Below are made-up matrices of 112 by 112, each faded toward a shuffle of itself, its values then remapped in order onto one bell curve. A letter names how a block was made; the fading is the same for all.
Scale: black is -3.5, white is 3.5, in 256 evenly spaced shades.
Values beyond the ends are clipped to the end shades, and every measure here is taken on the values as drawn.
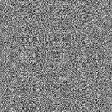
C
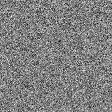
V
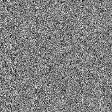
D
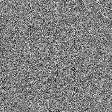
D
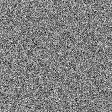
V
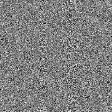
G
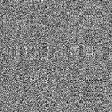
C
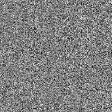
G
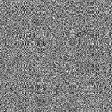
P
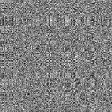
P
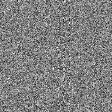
D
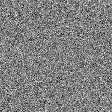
V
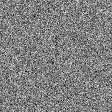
V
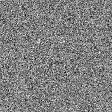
V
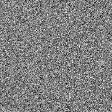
D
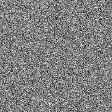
D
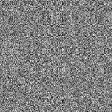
C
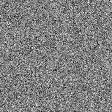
V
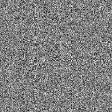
G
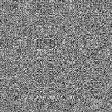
C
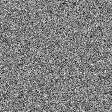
V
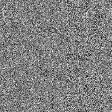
D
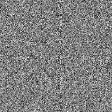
G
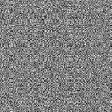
P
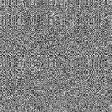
P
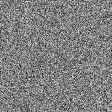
V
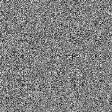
G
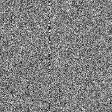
D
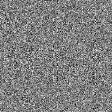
G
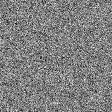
V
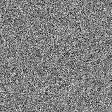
V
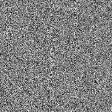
D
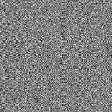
P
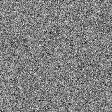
V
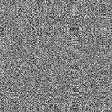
C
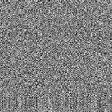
C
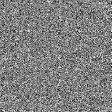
G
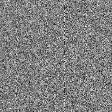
D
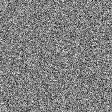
V
